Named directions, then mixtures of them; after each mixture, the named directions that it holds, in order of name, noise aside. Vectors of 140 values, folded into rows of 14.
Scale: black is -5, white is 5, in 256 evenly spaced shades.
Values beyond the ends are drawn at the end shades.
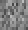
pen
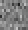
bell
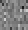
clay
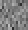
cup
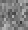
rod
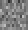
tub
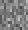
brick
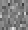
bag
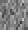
bag, pen, rod.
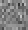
bag, bell, tub.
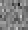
bell.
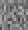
brick.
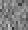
cup.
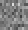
bell, clay, rod.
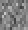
brick, clay, pen.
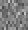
bag, cup, pen.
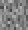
brick.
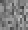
brick, clay, pen.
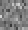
bell.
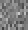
bag, clay, cup.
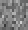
bag, rod, tub.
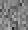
bag, cup.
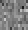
clay.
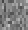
brick, rod.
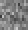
bell, pen.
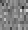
clay.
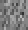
pen.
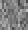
bell, clay, cup.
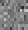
clay.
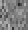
bell, cup.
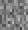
brick.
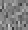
cup.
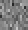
bag, bell, cup.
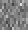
cup.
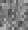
rod.
